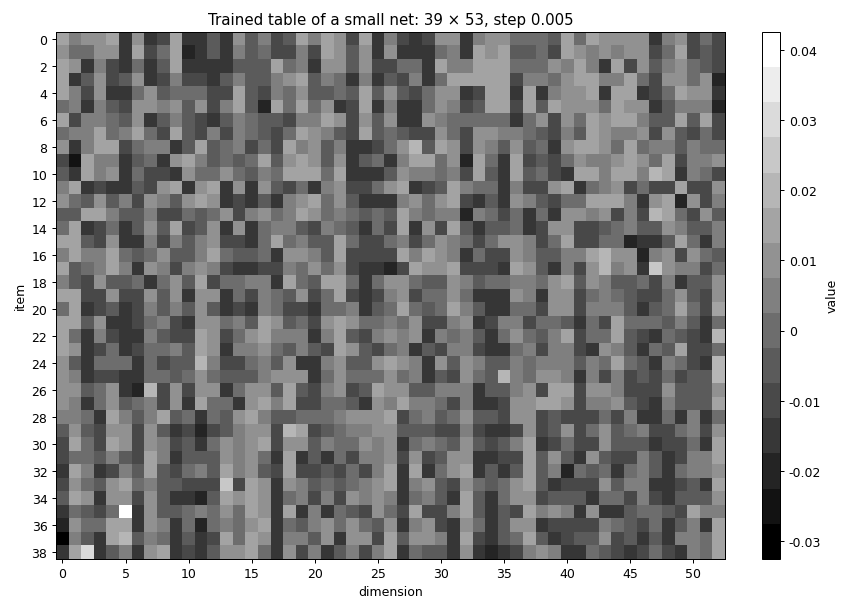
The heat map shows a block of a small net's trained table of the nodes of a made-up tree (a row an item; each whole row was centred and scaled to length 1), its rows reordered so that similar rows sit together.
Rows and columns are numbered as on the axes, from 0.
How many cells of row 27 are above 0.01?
7
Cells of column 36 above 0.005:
14
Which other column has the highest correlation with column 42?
3
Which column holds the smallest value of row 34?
11
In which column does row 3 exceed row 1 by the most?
32
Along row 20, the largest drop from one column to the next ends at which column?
2
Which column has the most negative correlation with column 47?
26
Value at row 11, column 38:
-0.01
